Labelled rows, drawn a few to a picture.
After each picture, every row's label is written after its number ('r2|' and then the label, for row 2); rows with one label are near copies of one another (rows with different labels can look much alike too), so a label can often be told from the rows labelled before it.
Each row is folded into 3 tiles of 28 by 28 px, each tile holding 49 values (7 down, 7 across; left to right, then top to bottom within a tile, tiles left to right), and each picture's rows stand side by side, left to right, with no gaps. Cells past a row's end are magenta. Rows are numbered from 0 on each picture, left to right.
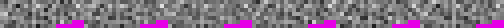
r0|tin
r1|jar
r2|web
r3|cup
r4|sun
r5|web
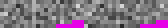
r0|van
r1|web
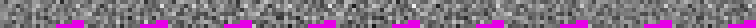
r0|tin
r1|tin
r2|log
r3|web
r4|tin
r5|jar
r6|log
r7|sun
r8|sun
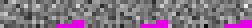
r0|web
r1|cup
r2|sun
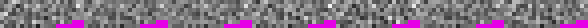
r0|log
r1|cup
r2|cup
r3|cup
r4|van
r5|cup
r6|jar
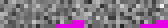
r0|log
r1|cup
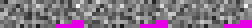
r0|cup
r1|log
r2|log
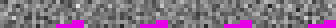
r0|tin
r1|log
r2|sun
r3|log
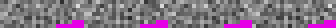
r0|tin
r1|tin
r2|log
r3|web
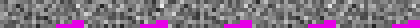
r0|tin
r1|log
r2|web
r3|cup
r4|web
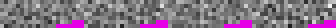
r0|sun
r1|log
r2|tin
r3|van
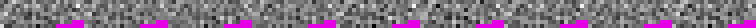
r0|web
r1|jar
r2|van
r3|tin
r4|log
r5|tin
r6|log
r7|sun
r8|jar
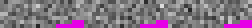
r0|log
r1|tin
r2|van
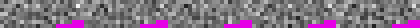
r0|log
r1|van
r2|van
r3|jar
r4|jar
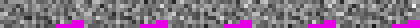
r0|van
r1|tin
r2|cup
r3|cup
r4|log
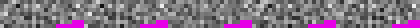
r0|web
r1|web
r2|van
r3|jar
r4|tin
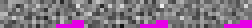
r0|tin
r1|log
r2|cup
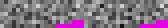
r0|log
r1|jar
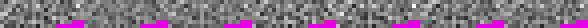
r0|log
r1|sun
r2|web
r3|sun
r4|web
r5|jar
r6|log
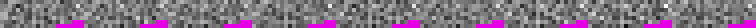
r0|tin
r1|van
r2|log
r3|web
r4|tin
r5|sun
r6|cup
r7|cup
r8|sun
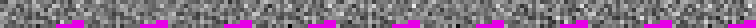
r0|cup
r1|cup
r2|tin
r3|log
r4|web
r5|sun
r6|van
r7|van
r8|log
